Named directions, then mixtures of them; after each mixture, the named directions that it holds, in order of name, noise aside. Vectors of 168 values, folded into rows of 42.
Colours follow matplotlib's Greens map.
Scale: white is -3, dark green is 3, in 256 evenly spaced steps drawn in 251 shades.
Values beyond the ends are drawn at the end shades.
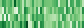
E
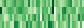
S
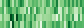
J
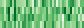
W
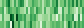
J.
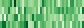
E, W.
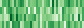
J, S.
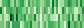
J, S.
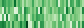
E.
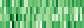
J.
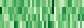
S.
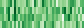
W.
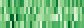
J.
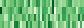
S.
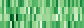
J.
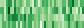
J, W.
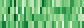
E, W.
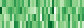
S.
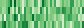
E, W.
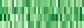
E, J.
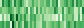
E, J.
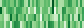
J, S.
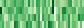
S.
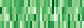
J, S.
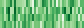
W.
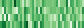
E.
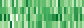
E, J.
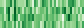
W.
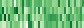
E.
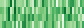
W.
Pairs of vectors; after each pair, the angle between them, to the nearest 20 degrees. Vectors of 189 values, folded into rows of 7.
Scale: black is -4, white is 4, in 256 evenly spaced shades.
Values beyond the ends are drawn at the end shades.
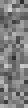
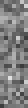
140 degrees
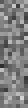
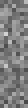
80 degrees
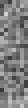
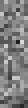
120 degrees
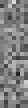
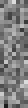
40 degrees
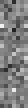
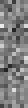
20 degrees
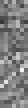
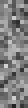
140 degrees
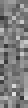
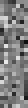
160 degrees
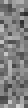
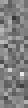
60 degrees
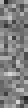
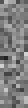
140 degrees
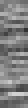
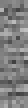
140 degrees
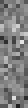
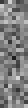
100 degrees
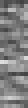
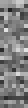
140 degrees
